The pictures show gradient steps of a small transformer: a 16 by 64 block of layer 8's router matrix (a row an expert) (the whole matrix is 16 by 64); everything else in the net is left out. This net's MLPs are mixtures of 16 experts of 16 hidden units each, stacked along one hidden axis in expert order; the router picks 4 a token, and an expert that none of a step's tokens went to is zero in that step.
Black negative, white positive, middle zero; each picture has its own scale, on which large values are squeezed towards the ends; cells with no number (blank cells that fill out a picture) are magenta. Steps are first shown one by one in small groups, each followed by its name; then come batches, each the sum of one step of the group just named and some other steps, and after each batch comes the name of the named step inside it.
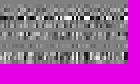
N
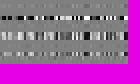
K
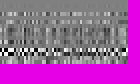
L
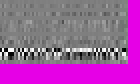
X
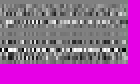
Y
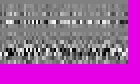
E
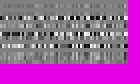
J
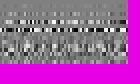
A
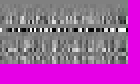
A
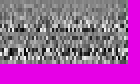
E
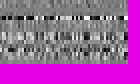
K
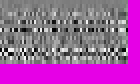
L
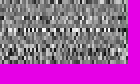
E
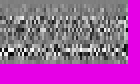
X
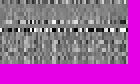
A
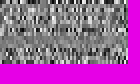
E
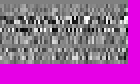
N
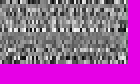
Y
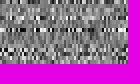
L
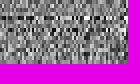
K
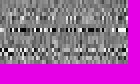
L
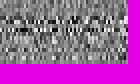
J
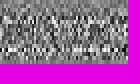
Y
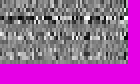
K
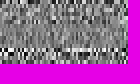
X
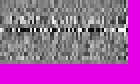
A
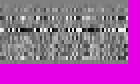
J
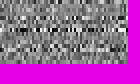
J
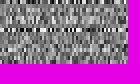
Y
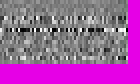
A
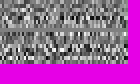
J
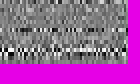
X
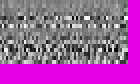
N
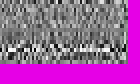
Y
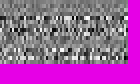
N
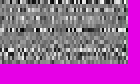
X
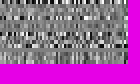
N
